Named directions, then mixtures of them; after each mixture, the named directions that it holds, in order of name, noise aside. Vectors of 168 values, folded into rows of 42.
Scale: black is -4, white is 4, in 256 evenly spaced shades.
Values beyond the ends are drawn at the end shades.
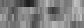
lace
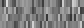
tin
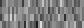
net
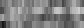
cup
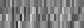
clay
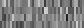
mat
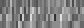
clay.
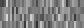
clay, net, tin.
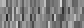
clay, tin.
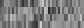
lace, mat, net.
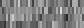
cup, mat, net.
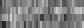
cup, net.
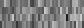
lace, mat.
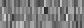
mat.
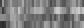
cup.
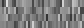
tin.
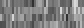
cup, lace, mat.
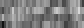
cup.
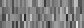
clay, mat.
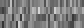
clay, cup.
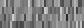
mat.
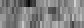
lace.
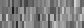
clay, lace, mat.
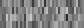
clay, mat, net.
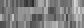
cup, lace, mat.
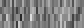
clay.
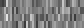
clay, net, tin.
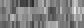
cup, lace, mat.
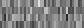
mat.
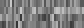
clay, cup.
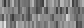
cup, mat.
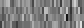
mat, tin.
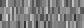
net, tin.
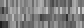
cup, mat.
